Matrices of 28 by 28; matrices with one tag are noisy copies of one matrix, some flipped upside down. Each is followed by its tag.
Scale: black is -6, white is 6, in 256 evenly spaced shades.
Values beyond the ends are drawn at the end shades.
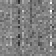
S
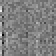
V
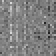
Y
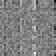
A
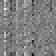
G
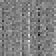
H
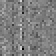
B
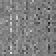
Y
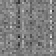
S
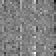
A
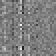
B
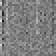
V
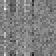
G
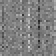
H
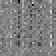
S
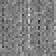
H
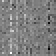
Y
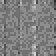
A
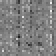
S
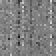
S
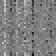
G
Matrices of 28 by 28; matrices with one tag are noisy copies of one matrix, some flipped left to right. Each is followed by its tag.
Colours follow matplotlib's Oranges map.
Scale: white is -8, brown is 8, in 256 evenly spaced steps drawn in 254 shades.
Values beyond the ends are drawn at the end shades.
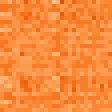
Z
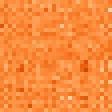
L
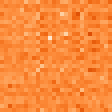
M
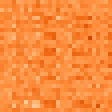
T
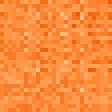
M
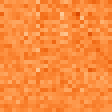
M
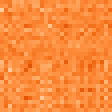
L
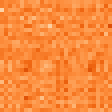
L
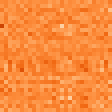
L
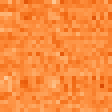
Z
